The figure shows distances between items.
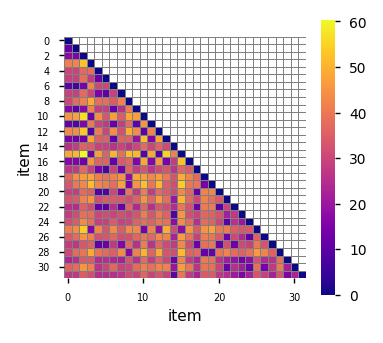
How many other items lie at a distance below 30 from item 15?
4
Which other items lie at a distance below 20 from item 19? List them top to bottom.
8, 18, 28
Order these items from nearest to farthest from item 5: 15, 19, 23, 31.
31, 23, 15, 19
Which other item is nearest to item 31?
14
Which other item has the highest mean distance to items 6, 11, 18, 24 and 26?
15
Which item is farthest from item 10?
2
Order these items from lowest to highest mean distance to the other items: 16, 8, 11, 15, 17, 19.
17, 11, 16, 8, 19, 15
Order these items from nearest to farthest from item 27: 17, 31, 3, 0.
17, 31, 0, 3
